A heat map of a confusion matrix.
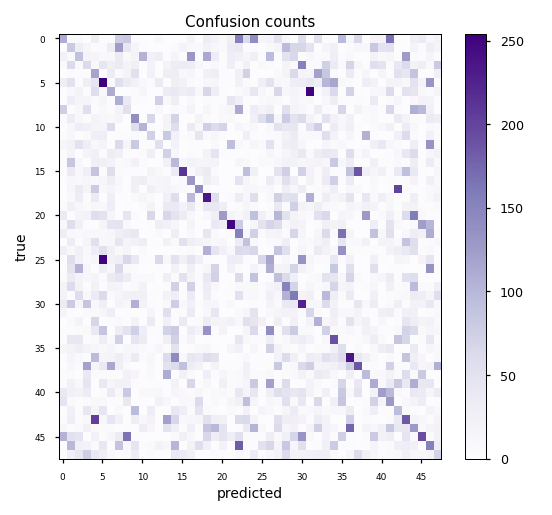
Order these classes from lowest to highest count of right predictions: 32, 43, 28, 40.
32, 40, 28, 43
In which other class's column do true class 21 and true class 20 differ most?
44
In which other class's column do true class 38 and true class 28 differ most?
13
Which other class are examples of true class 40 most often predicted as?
41
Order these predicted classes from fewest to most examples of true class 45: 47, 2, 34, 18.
34, 47, 2, 18
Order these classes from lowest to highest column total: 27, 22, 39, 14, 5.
39, 27, 5, 22, 14
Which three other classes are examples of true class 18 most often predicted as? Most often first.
31, 16, 27
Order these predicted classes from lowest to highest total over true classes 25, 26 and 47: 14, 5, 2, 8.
8, 14, 2, 5
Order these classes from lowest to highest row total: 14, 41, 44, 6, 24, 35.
35, 14, 41, 24, 6, 44
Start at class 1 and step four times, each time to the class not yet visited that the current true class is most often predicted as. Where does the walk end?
22
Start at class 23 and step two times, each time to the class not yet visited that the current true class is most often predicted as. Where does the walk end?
4
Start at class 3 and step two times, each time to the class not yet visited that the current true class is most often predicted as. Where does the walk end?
9
